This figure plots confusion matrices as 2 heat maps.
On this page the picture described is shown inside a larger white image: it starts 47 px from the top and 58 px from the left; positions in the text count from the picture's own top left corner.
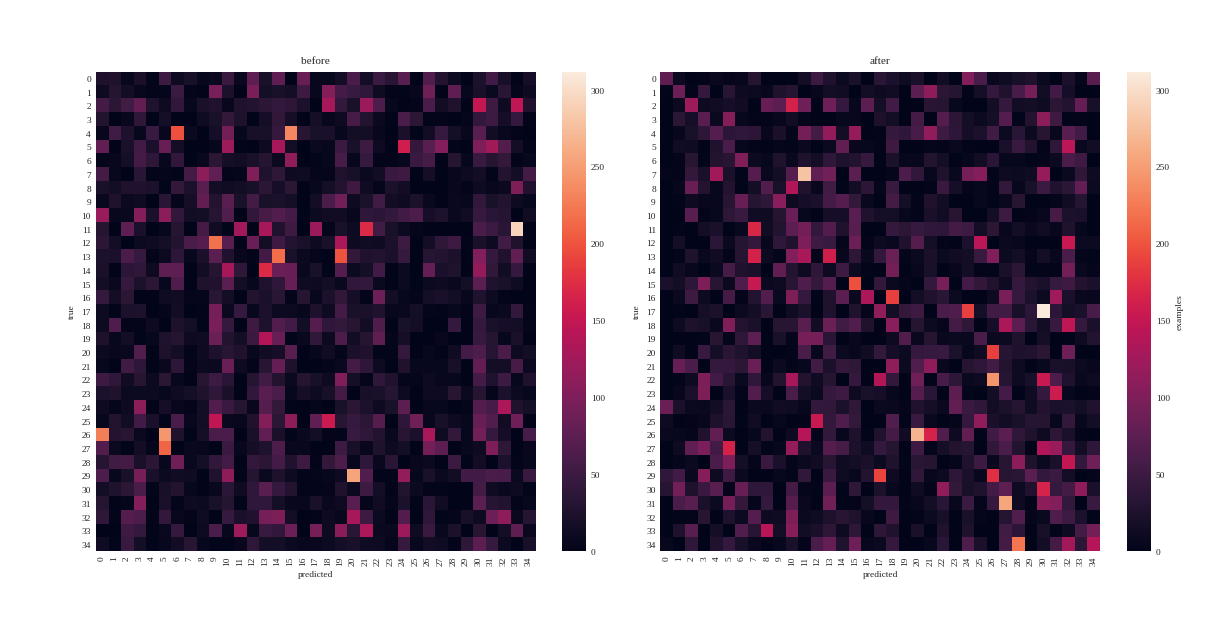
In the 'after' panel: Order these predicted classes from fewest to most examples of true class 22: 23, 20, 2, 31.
2, 23, 31, 20
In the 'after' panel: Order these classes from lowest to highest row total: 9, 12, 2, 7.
9, 12, 2, 7
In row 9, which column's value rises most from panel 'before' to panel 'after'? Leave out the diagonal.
6
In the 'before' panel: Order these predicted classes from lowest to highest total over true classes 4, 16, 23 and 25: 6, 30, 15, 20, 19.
20, 19, 30, 6, 15
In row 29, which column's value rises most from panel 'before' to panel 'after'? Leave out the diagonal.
17
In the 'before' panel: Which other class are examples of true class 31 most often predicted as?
3
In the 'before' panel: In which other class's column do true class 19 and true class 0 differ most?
13
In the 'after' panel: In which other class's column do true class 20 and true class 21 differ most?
26
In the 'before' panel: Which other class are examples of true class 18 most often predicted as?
9
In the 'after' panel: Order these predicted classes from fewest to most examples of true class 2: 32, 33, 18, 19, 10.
19, 32, 18, 33, 10
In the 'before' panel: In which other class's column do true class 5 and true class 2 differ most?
24
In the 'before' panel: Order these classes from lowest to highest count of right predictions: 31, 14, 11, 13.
31, 13, 14, 11
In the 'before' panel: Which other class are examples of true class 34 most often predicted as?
30
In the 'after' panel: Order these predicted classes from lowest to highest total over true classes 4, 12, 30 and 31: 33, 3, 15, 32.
3, 33, 15, 32
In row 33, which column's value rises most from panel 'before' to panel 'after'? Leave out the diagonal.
8
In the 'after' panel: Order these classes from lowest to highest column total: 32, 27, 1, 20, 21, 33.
1, 33, 21, 20, 27, 32
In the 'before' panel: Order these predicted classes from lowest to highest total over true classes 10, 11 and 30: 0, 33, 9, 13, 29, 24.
29, 9, 24, 0, 13, 33
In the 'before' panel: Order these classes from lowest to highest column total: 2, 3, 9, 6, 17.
17, 2, 6, 3, 9
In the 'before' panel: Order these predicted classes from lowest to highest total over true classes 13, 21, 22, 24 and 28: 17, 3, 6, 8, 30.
17, 8, 6, 3, 30
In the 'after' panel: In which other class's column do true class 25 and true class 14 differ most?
12
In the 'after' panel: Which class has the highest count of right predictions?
15
